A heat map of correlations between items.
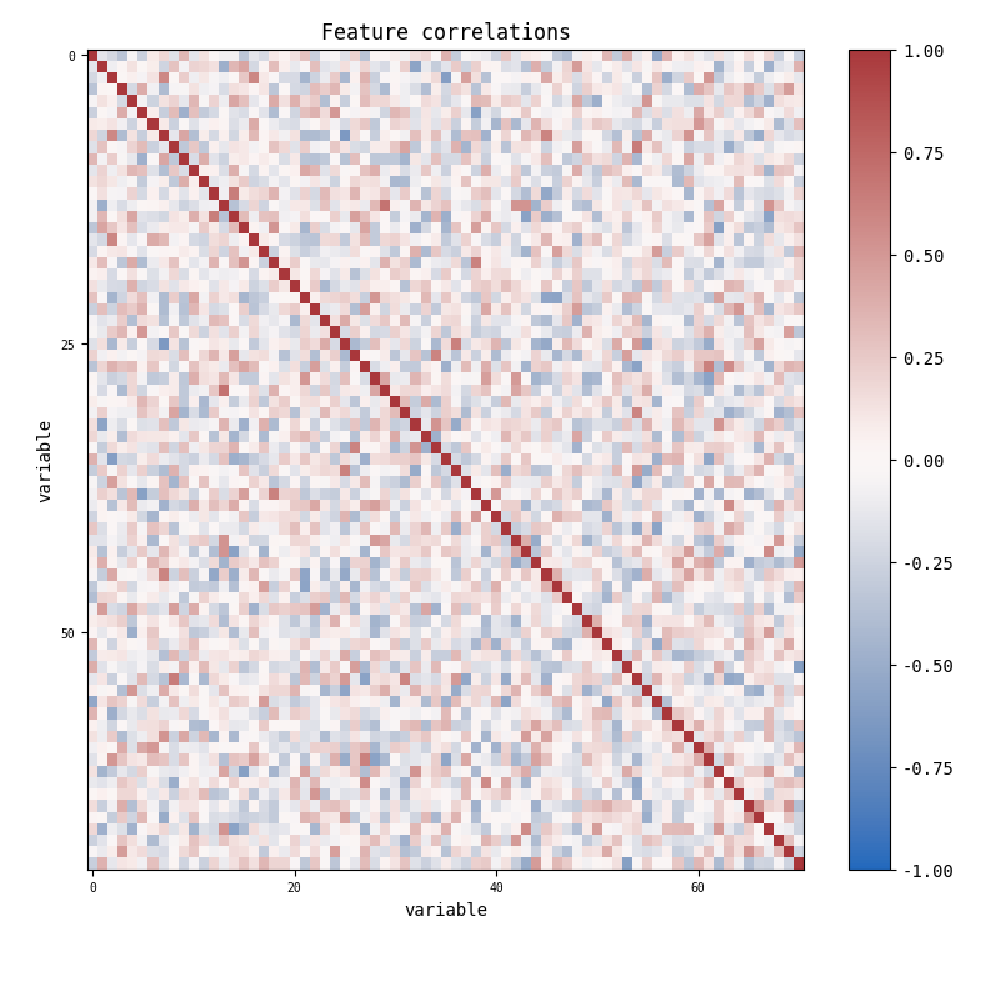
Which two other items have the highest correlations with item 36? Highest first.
25, 54
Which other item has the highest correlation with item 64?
22
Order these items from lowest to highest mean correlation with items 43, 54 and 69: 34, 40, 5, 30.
34, 40, 30, 5
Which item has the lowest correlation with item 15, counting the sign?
62
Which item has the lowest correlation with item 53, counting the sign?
70
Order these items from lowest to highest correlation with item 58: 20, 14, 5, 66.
66, 14, 20, 5
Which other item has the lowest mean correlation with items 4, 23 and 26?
46
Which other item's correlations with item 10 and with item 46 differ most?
21
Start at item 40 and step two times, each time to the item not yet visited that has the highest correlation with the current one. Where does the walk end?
18
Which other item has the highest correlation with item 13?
29
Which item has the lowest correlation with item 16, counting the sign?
48
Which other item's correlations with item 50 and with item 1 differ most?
67
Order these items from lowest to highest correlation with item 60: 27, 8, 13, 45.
8, 13, 45, 27
